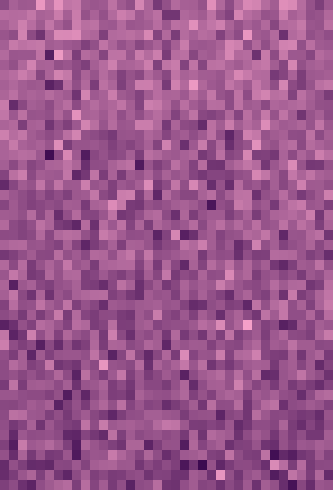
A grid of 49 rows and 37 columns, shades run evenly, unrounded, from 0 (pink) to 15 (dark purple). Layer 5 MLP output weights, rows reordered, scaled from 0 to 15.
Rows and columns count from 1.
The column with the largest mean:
19
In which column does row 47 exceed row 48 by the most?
25
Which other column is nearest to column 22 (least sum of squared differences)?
3
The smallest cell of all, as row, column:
33, 28
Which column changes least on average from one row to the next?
35
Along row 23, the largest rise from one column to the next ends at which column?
11
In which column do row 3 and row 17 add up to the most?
16
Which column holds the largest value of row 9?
6
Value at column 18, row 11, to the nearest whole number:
4
